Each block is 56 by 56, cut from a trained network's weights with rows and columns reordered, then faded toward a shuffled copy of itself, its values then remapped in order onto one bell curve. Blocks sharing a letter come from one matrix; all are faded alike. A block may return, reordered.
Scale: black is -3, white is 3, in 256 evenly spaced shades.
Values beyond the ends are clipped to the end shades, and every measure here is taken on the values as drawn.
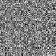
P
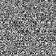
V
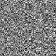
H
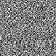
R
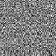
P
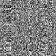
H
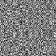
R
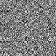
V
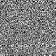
V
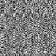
P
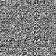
P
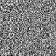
R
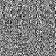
P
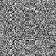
P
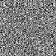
V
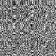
P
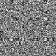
V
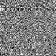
V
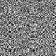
P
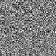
R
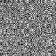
R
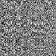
H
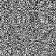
H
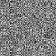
P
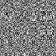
R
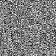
H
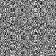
P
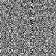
H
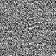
R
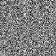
H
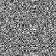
V
